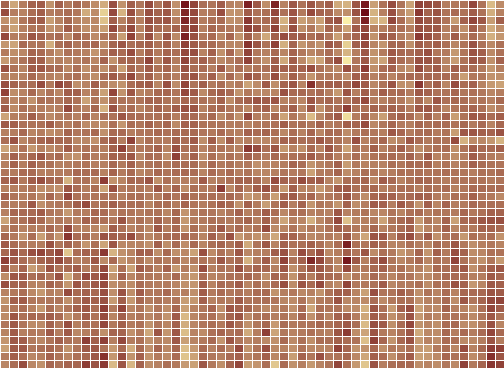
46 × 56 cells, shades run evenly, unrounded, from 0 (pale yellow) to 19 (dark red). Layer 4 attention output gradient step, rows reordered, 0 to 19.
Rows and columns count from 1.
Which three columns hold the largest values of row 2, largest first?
41, 21, 47
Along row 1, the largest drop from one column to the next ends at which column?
42
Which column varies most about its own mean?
39
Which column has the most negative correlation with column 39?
28
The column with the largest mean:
38
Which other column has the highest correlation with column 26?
46
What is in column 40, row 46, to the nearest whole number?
7
